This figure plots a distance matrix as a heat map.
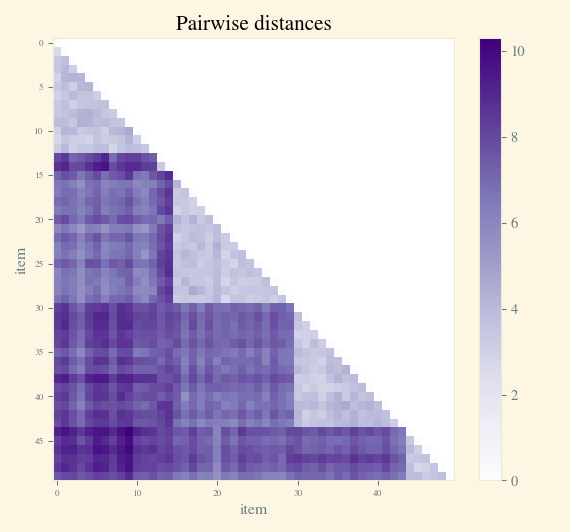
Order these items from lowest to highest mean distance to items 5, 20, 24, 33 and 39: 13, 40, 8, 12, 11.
40, 11, 12, 8, 13
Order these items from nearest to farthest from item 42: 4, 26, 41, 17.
41, 26, 17, 4
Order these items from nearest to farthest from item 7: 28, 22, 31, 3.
3, 28, 22, 31
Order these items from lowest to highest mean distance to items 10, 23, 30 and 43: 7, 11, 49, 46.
11, 7, 49, 46
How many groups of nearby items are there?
5
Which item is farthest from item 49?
9
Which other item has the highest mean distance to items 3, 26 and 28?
14
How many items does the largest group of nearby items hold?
15
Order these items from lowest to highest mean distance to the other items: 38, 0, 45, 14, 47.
0, 38, 45, 47, 14
